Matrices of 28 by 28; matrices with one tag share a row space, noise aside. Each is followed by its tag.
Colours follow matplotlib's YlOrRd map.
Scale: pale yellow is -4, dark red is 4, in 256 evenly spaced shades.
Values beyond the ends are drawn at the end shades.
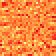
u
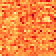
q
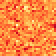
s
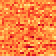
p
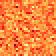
s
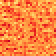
q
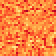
s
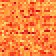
p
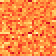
u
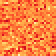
u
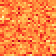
u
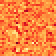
s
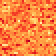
q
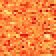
q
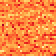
p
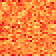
u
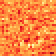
p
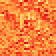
p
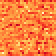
p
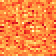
s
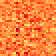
s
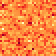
u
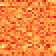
u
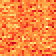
q
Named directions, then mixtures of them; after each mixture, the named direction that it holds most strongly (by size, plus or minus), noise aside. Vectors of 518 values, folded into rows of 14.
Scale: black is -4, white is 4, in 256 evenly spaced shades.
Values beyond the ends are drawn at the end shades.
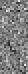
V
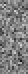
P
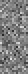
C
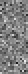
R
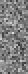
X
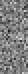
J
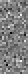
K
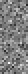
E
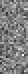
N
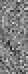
V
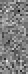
V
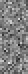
E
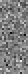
K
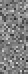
J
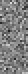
J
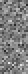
E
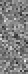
R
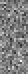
P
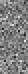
K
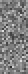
J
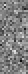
P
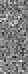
X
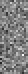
N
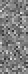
C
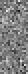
V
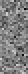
N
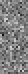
X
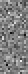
K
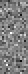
K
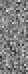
V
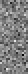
N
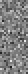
J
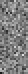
N
